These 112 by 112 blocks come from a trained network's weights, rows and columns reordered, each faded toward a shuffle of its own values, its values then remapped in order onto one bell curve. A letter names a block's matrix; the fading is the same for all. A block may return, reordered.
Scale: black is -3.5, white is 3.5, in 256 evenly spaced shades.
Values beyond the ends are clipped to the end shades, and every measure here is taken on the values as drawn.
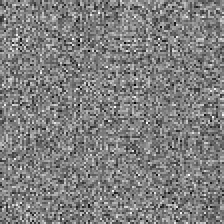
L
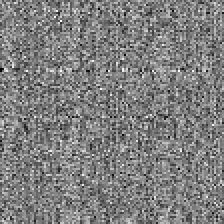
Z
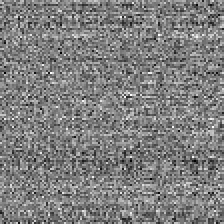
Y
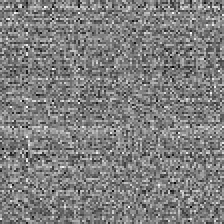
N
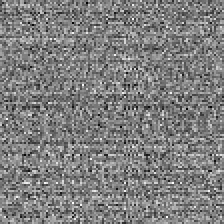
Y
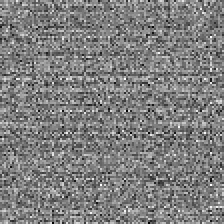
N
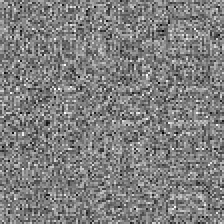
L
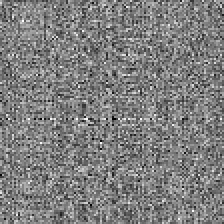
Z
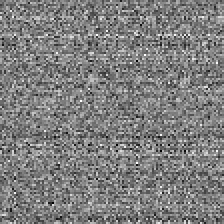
Y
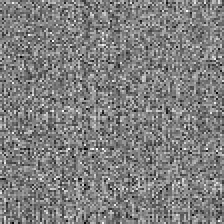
Z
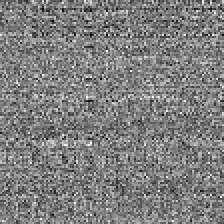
Y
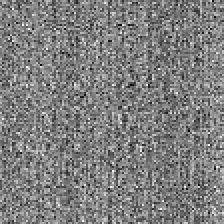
Z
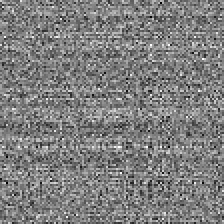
N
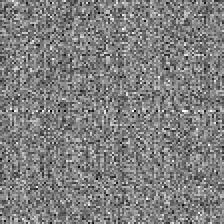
Z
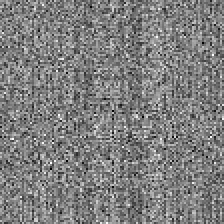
Z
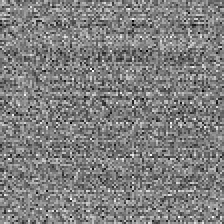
N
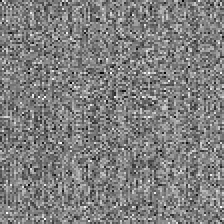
Z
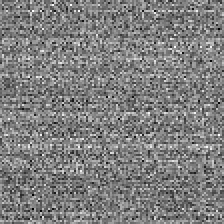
N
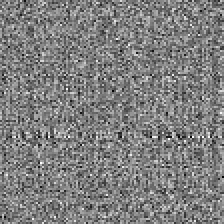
Z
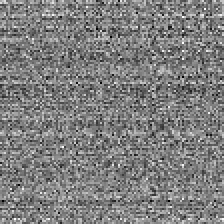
N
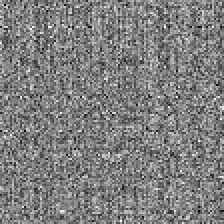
Z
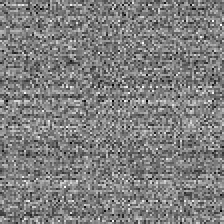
N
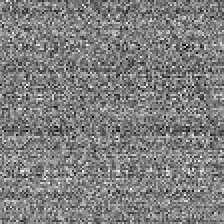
Y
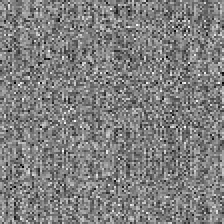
Z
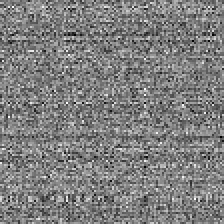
Y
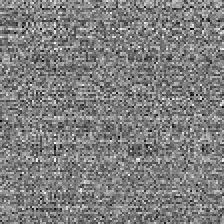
N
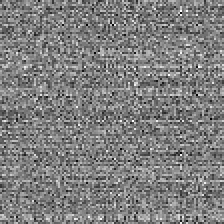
N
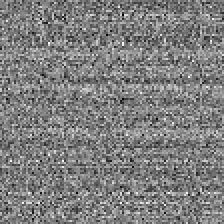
N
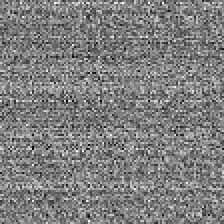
Y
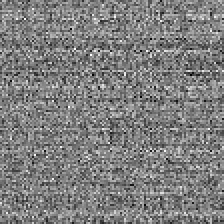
N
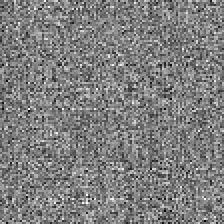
L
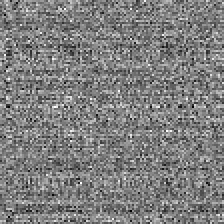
Y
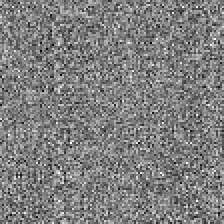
L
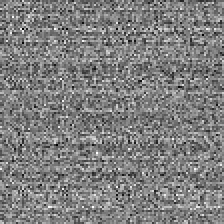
N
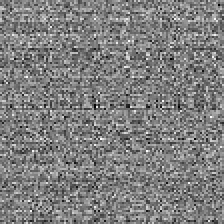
Y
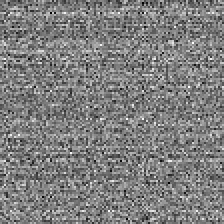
N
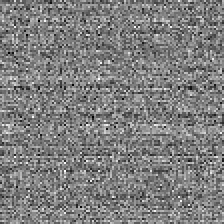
Y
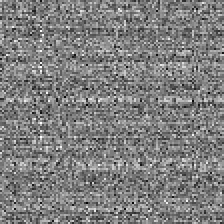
N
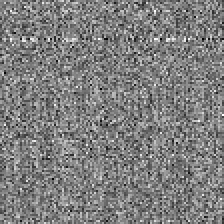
Z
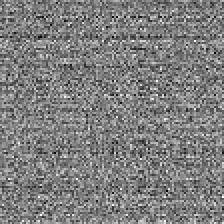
Y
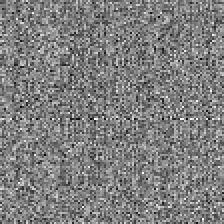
Z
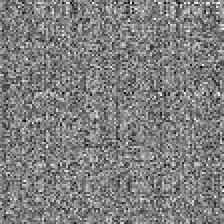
L
